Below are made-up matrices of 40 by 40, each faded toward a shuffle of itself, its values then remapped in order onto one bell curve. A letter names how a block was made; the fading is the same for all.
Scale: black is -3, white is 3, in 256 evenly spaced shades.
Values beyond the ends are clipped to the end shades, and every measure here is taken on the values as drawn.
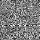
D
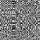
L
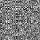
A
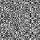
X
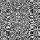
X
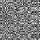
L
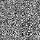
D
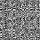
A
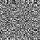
A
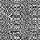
L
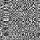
L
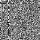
D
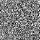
D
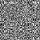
X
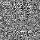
D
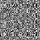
X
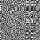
L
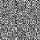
X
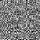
A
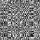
L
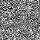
D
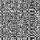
A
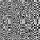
L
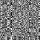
X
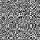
A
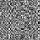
A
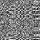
L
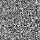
D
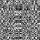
L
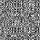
A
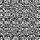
L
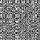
L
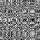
L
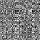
A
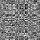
L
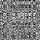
A
